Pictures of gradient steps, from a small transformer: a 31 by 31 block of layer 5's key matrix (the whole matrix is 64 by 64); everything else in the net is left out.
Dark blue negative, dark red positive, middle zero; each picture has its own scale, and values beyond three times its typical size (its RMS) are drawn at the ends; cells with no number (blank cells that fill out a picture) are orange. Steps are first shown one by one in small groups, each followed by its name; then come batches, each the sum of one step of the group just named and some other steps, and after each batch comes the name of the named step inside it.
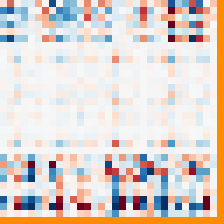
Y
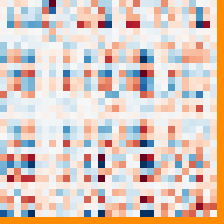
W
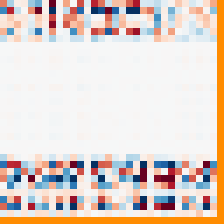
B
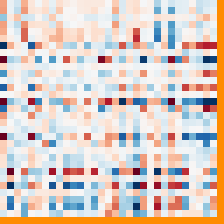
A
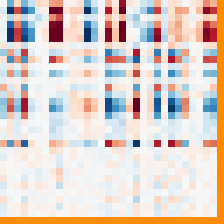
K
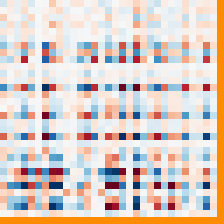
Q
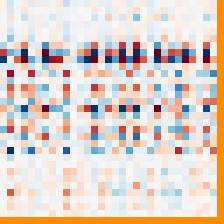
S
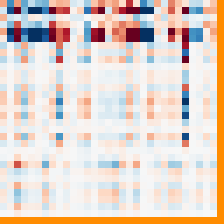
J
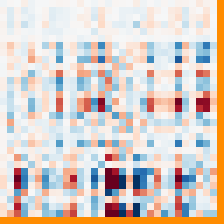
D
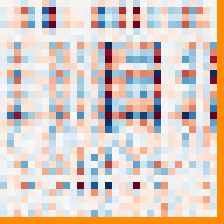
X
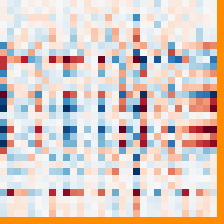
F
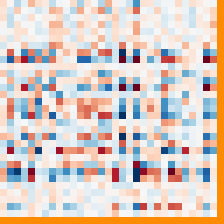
Q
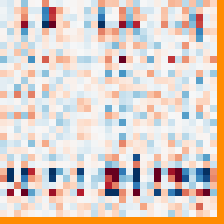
D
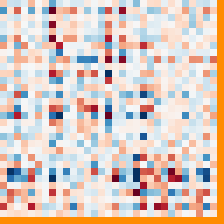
X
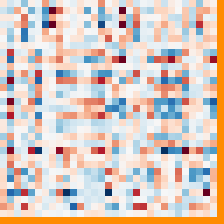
K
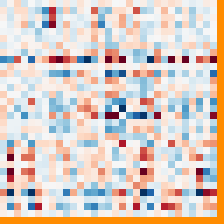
X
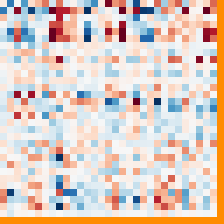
K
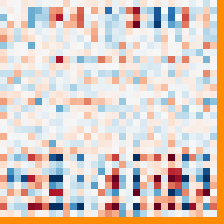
A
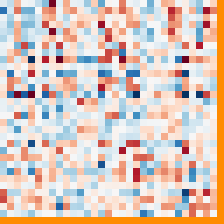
W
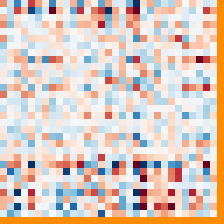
W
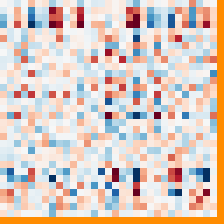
X
